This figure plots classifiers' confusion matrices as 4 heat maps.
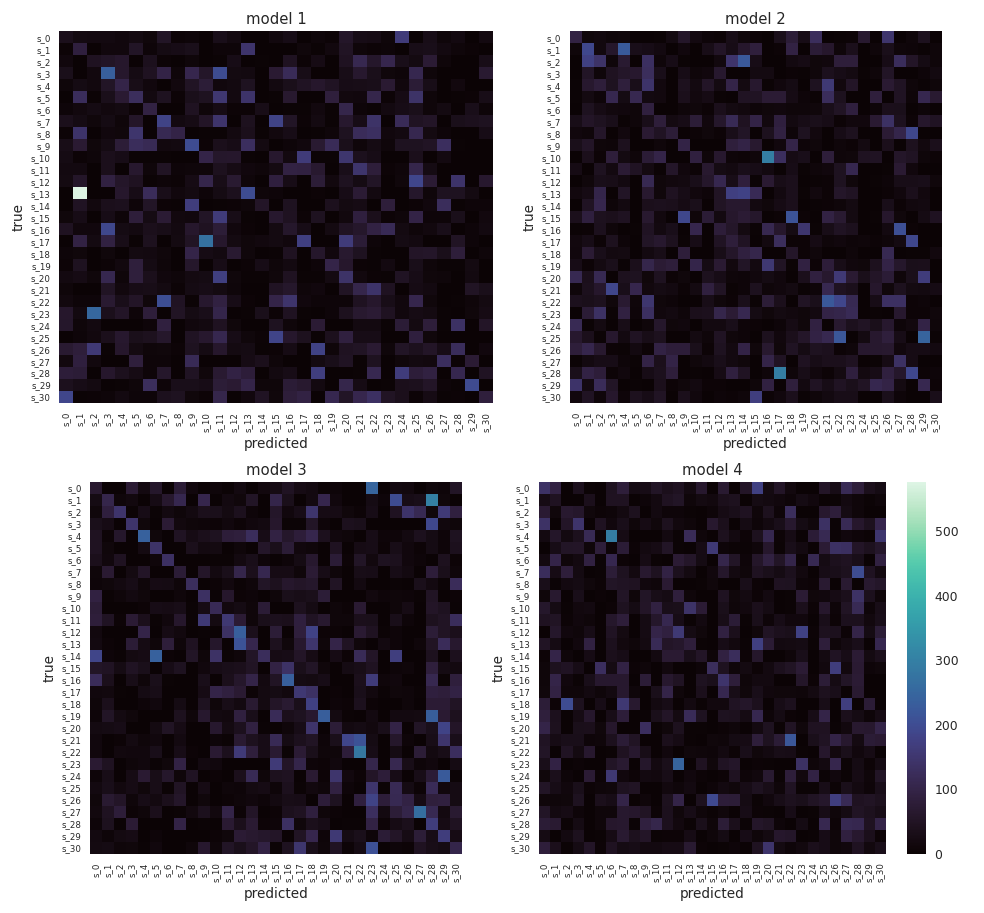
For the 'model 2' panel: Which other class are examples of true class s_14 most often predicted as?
s_2
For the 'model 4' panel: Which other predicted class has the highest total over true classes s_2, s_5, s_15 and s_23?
s_26
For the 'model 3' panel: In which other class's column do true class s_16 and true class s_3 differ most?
s_23
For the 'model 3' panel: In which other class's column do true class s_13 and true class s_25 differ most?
s_12
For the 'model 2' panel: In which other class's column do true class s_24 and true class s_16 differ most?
s_27
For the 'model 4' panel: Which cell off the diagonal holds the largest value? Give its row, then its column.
s_4, s_6
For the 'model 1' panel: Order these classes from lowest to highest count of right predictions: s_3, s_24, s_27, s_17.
s_24, s_27, s_17, s_3
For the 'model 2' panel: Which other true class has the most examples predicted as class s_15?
s_30
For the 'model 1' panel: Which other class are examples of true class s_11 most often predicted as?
s_21
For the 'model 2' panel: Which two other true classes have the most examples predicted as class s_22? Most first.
s_25, s_20
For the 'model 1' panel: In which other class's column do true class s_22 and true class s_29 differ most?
s_7
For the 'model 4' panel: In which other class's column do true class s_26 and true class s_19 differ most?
s_15
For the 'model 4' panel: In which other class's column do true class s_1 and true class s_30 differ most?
s_20
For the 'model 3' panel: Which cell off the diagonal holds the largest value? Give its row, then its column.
s_1, s_28
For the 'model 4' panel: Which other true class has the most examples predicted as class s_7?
s_18
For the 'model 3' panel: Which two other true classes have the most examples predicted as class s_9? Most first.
s_11, s_1
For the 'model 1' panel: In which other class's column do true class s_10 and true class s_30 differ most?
s_0
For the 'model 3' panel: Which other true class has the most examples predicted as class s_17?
s_30
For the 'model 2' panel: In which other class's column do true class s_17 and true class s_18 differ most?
s_28
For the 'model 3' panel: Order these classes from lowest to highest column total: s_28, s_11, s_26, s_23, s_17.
s_26, s_11, s_17, s_23, s_28
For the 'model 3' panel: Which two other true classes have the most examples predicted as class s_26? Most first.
s_2, s_27
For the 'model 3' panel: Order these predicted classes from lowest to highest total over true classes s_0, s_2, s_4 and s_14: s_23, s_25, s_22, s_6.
s_6, s_22, s_25, s_23
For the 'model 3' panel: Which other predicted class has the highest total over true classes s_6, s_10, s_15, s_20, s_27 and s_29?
s_18
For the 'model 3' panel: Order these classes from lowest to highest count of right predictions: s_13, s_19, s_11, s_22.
s_13, s_11, s_19, s_22
